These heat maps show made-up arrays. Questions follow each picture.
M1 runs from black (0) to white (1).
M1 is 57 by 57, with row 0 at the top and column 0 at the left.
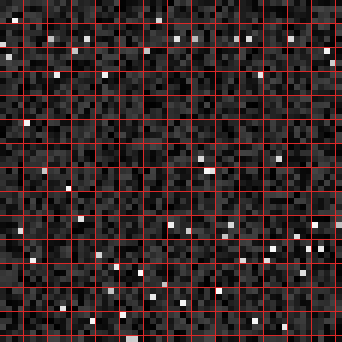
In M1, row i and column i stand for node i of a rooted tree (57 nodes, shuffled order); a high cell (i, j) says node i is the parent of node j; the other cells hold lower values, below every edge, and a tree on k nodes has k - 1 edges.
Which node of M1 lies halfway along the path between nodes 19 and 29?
12
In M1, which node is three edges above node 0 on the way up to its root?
37
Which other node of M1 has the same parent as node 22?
21
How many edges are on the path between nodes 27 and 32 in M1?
5
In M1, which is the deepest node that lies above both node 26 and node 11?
38
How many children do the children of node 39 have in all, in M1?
5
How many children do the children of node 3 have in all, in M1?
2
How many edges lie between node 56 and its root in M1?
3
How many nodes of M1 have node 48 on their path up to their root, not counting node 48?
3
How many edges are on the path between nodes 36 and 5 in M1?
6
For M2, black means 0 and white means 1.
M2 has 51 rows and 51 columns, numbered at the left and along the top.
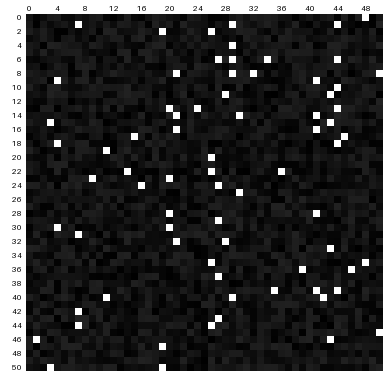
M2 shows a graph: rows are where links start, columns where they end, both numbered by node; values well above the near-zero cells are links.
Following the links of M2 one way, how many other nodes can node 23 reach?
7
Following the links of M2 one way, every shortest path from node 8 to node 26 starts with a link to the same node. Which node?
node 32
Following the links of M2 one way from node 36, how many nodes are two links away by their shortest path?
5
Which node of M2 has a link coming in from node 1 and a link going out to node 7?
node 44
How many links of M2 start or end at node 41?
5
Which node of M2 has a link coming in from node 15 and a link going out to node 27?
node 43
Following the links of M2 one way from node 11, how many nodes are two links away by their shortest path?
3
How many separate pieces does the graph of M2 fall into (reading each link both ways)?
5
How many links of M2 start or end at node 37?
1
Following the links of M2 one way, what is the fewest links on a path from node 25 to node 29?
3
